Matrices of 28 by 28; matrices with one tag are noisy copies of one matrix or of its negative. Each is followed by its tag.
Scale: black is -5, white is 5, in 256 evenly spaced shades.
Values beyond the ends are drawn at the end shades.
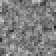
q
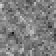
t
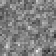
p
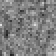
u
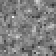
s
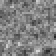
p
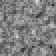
s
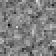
s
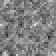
u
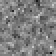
s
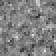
s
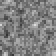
u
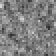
t
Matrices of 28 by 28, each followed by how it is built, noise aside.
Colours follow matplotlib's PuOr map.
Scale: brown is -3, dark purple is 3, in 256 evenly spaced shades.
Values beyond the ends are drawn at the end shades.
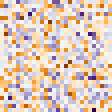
blocks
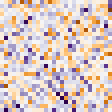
Toeplitz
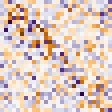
banded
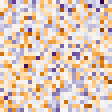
noise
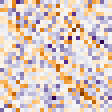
Toeplitz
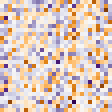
repeating rows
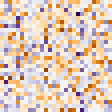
repeating rows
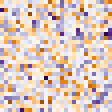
noise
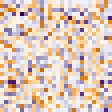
blocks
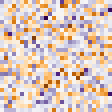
noise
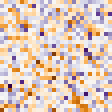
Toeplitz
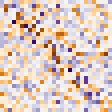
banded
